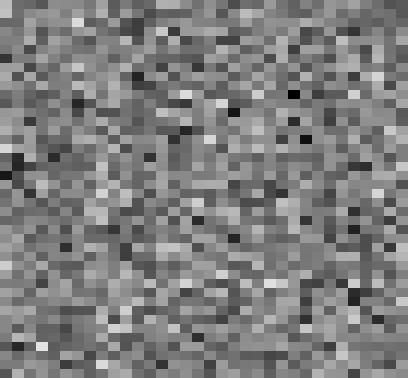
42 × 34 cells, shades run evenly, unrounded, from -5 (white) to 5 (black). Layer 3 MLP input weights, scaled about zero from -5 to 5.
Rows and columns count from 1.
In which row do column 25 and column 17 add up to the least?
23
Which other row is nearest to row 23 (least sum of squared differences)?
31
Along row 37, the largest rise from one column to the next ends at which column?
16
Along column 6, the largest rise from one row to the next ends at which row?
41
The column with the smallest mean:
9
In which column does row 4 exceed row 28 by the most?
15
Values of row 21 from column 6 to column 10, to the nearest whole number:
1 -1 1 -1 -2
